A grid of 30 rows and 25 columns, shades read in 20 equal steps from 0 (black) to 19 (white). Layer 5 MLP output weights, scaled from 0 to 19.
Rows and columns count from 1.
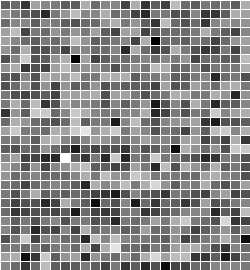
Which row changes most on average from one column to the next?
18
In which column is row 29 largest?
16
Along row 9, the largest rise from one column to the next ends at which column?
5
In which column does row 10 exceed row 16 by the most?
23
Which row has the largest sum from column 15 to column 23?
25
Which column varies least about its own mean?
1
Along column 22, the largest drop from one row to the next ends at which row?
14
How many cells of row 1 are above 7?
15
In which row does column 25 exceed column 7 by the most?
17
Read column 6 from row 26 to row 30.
5 10 9 7 7
